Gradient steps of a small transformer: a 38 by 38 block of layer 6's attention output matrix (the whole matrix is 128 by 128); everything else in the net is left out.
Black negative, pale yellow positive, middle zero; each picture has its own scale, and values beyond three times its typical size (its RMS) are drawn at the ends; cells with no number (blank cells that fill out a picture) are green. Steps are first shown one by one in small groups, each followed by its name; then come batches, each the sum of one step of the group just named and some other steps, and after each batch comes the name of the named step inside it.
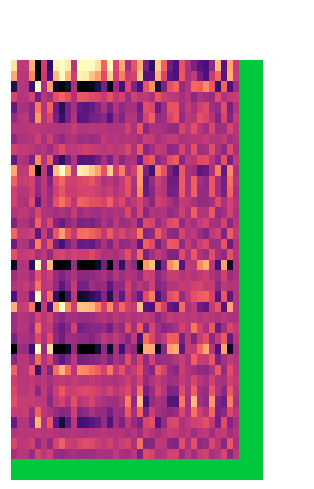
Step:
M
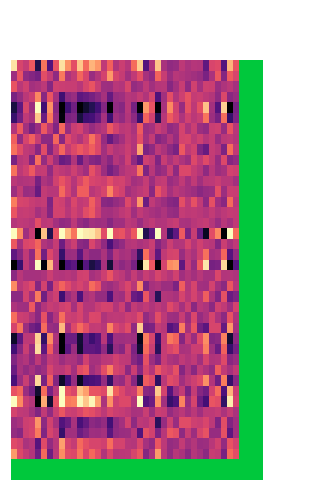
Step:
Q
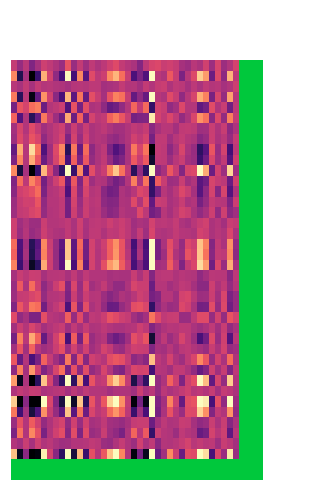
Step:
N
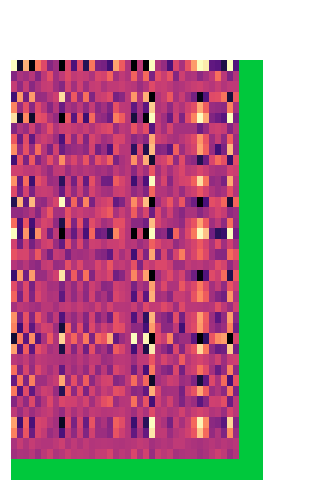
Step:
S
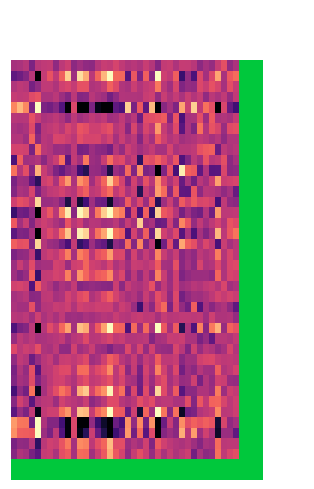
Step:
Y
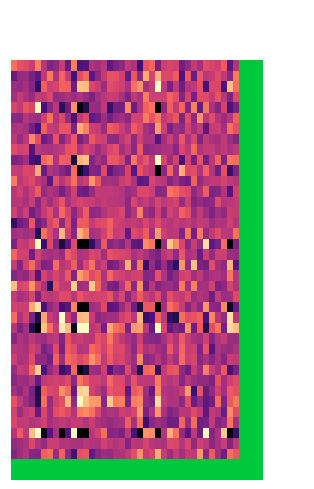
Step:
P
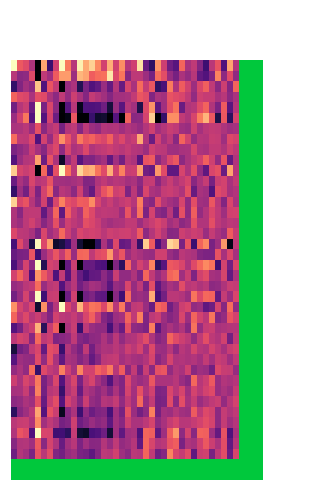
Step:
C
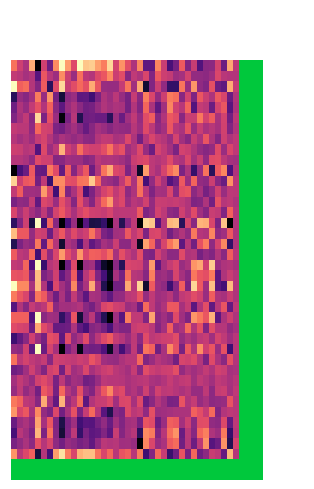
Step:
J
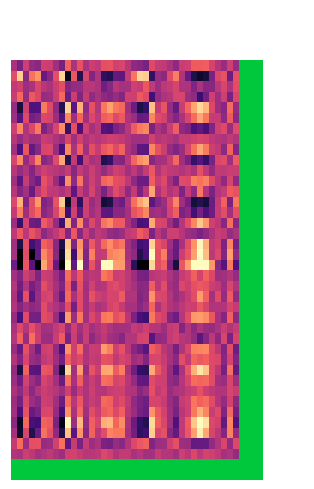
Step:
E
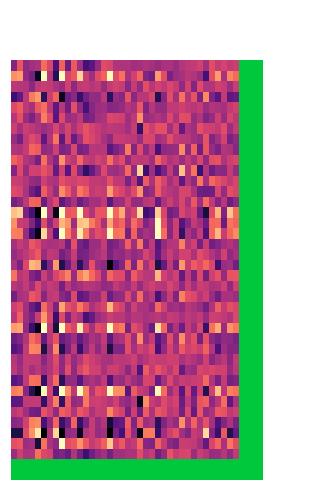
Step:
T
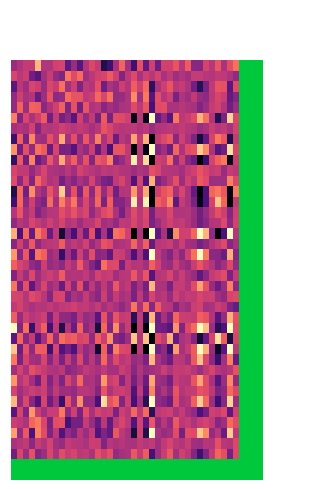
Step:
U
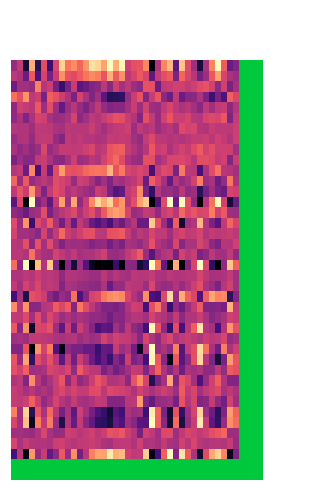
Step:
M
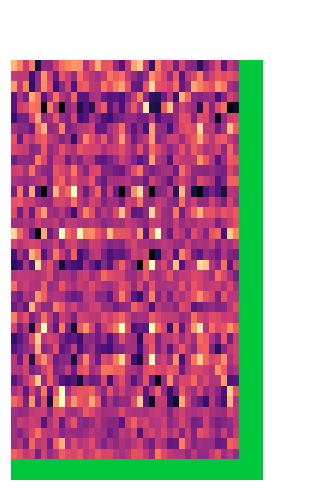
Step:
Q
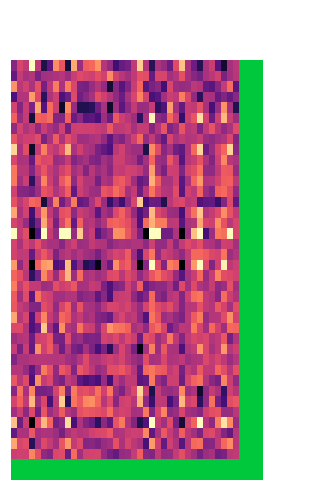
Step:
Q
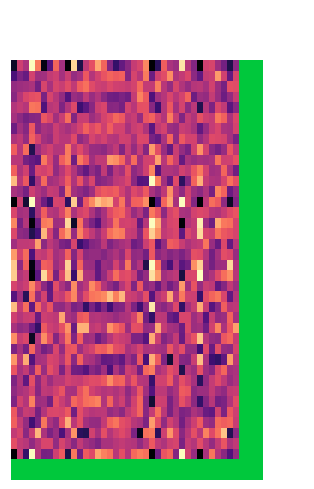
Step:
P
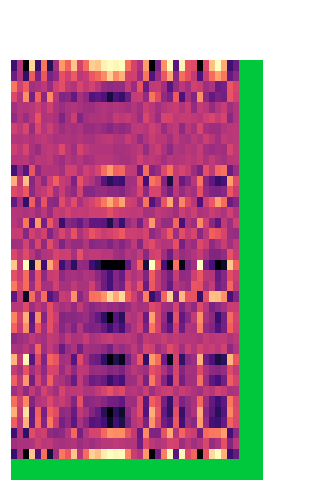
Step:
J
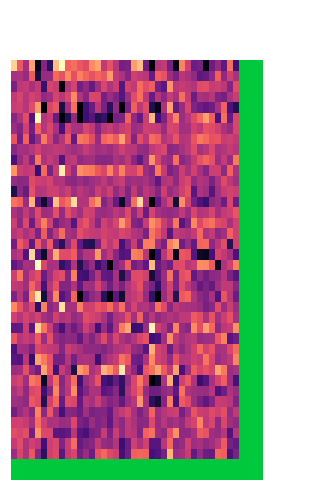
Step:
C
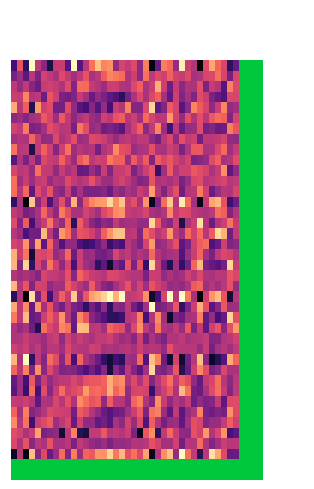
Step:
P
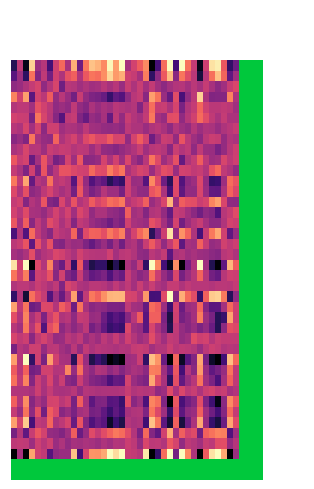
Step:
C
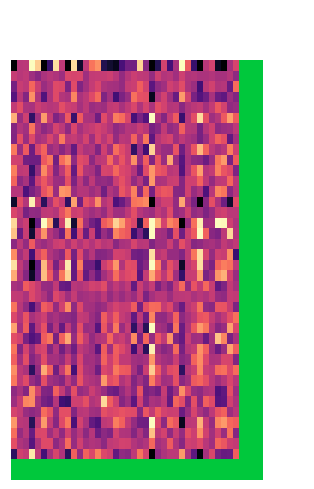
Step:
U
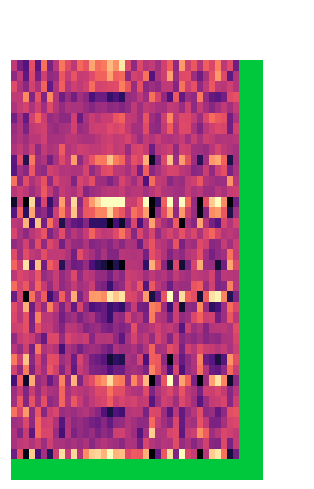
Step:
J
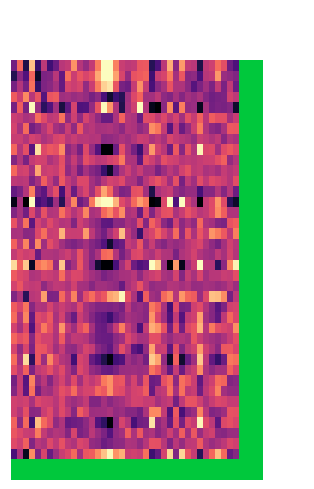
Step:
Y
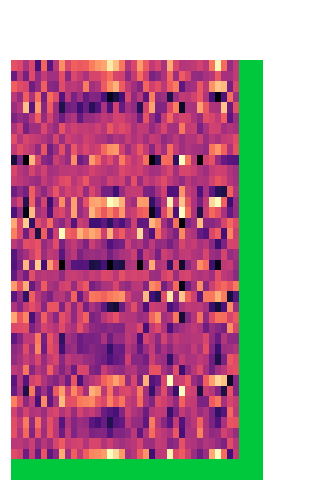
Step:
Q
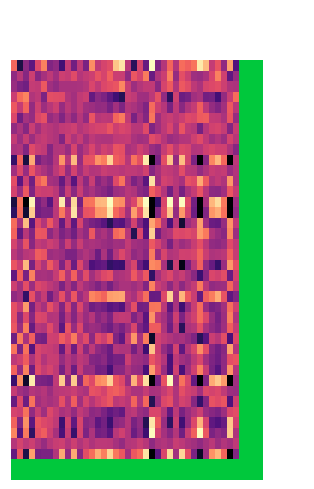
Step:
S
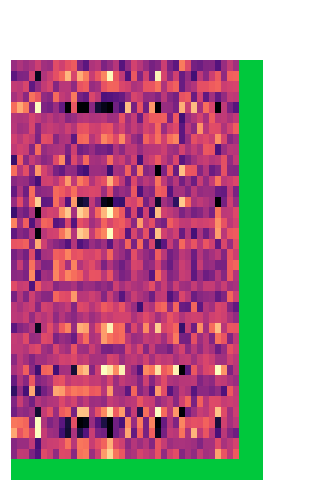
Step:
Y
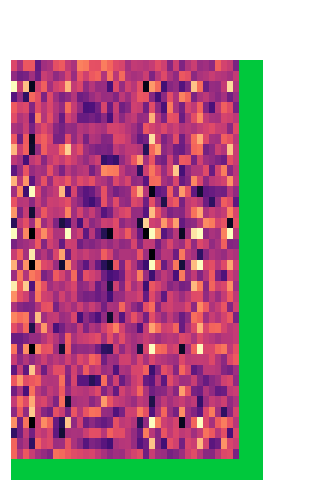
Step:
J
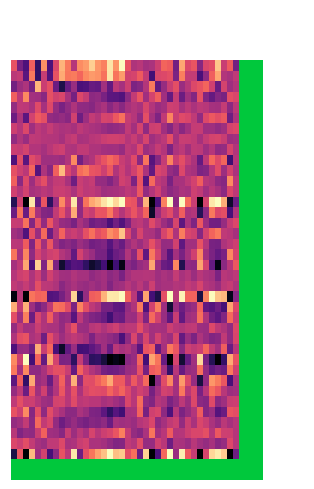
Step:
M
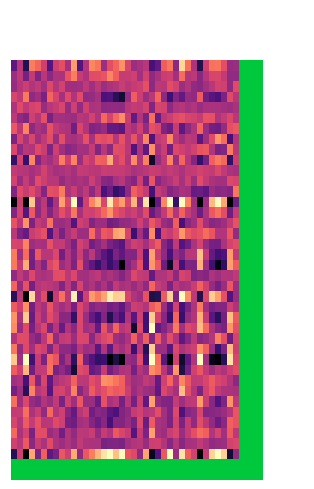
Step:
U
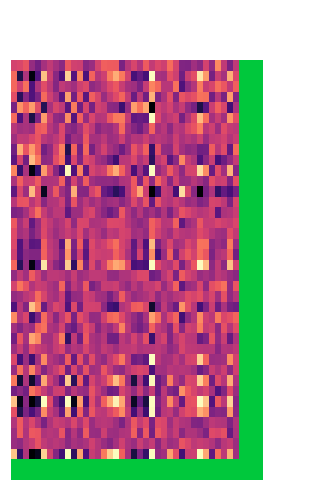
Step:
N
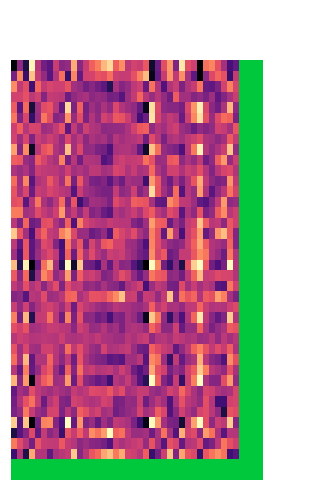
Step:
E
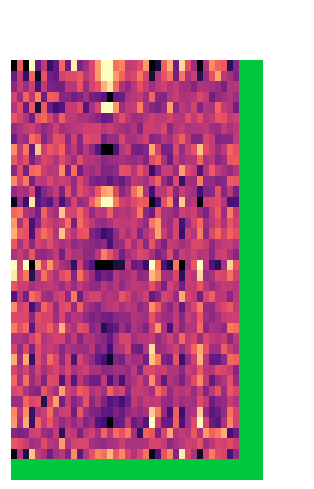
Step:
T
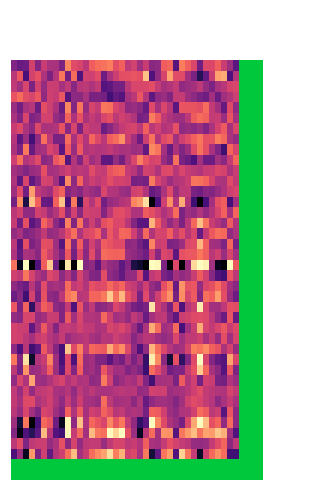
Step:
E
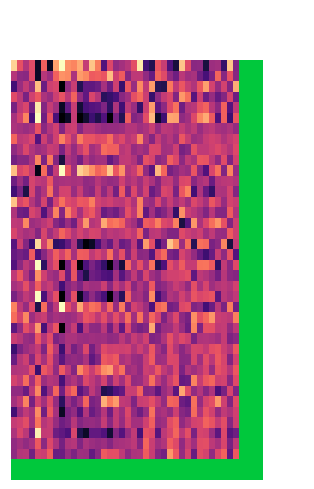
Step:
C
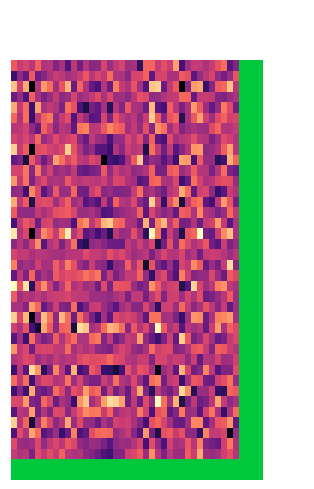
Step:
P
